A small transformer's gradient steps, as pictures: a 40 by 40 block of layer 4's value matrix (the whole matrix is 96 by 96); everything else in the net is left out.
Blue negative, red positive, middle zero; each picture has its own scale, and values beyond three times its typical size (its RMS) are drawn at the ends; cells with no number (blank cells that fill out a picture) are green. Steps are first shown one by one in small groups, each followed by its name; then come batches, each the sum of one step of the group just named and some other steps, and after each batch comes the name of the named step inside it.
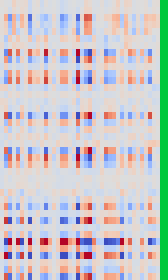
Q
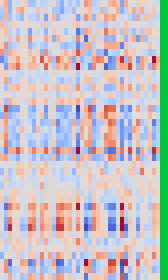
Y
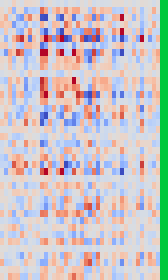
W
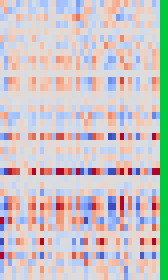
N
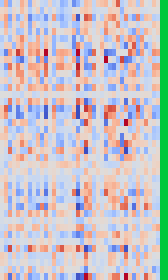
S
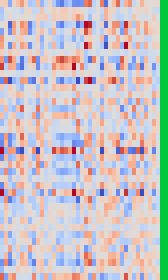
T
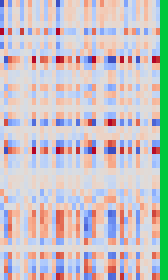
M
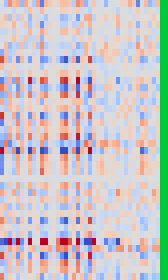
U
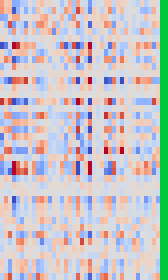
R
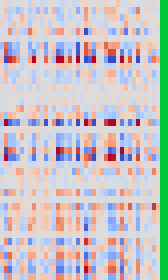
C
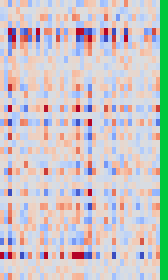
N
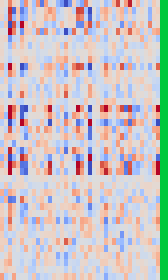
T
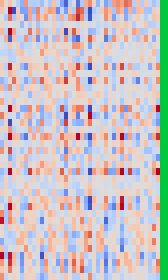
N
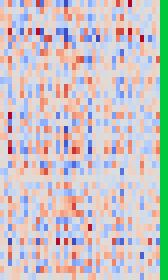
W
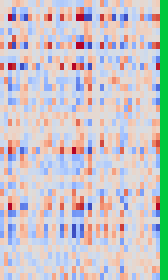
T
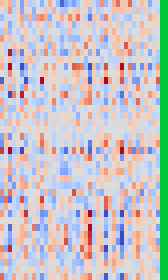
T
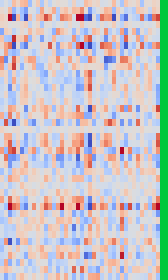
C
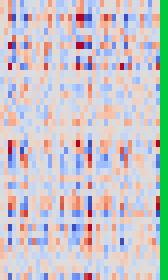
S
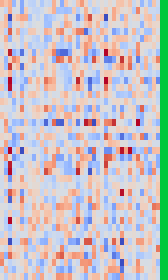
C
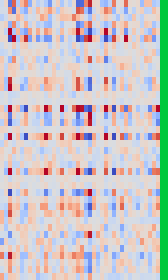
N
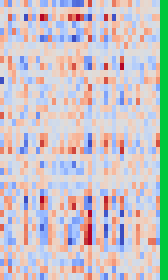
T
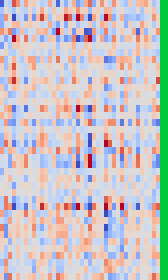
M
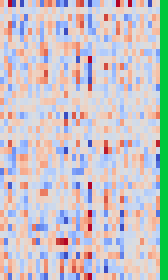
Q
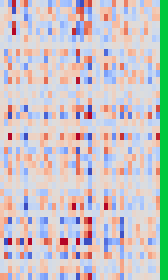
Q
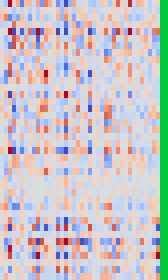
Q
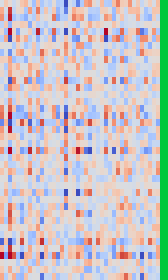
S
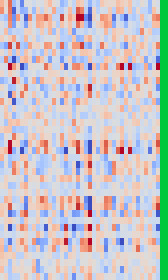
R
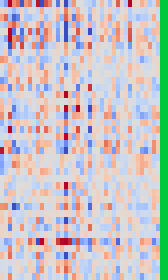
U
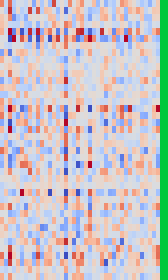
U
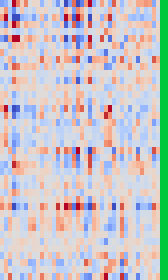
Y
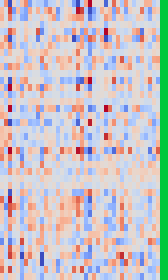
Y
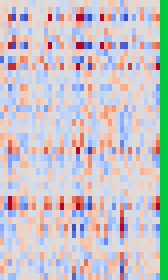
Y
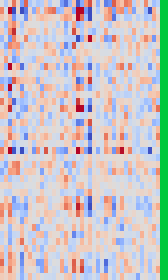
R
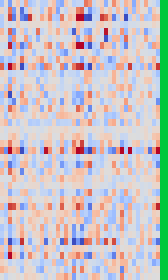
M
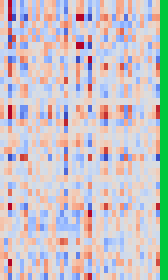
Q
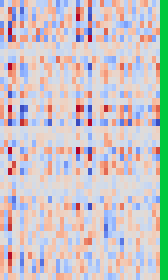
M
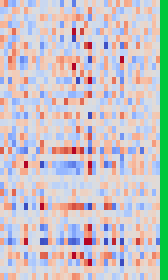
T
